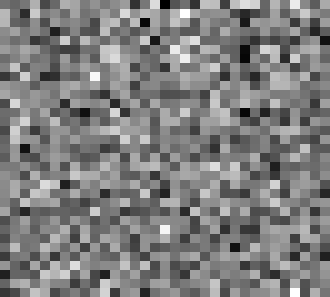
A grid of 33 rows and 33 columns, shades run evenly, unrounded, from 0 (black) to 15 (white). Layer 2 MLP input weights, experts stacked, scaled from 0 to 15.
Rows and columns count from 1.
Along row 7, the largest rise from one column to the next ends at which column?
30
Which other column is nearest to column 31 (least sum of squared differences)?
9
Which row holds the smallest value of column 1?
31
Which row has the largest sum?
2
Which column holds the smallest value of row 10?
14
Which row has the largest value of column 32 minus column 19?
27
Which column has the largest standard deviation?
25
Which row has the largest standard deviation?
1
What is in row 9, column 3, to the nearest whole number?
12
